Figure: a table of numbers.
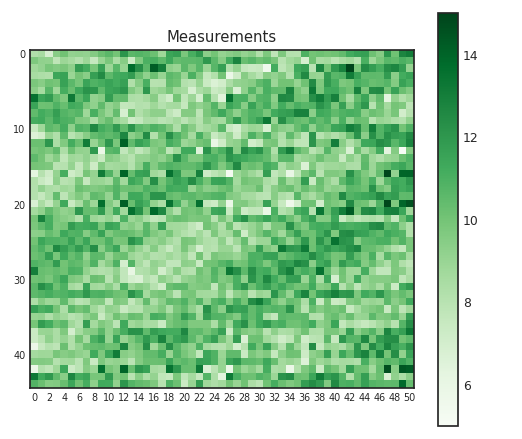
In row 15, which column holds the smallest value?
36
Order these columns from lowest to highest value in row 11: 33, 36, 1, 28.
1, 36, 33, 28
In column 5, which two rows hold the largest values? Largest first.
6, 43
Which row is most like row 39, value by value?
11
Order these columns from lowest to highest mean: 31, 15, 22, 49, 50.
22, 15, 31, 49, 50
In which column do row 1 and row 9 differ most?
33
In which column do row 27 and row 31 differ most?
50
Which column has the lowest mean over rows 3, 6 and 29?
17
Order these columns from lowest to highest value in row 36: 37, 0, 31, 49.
0, 49, 37, 31
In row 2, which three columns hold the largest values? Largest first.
42, 16, 13
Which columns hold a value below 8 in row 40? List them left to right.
22, 28, 32, 36
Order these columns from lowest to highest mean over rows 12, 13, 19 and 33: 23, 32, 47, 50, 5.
32, 5, 47, 23, 50
